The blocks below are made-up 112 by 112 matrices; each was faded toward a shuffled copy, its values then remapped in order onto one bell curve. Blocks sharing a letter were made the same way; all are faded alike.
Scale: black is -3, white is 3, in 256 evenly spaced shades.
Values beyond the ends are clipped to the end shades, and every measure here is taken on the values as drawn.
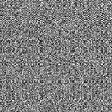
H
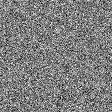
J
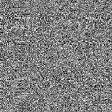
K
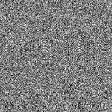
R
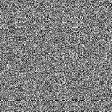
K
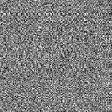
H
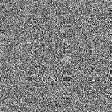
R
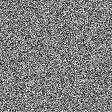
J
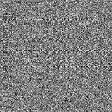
K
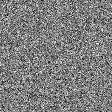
J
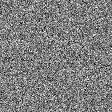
J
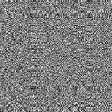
H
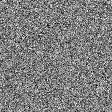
J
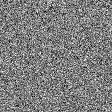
J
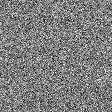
J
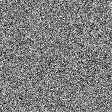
J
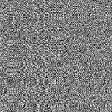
H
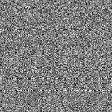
K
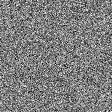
J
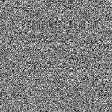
K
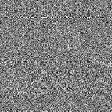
K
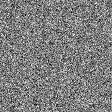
J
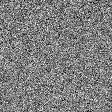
J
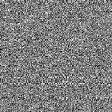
K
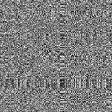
H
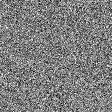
J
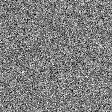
J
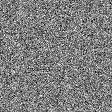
J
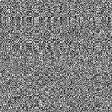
H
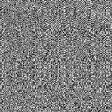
H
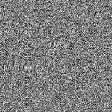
R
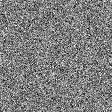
J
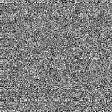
K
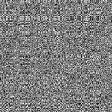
H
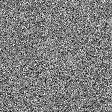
J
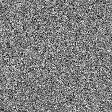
J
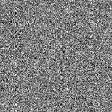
R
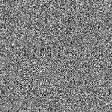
R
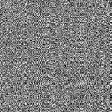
H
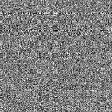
K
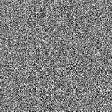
K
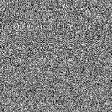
R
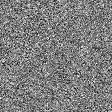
J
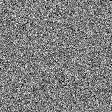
J
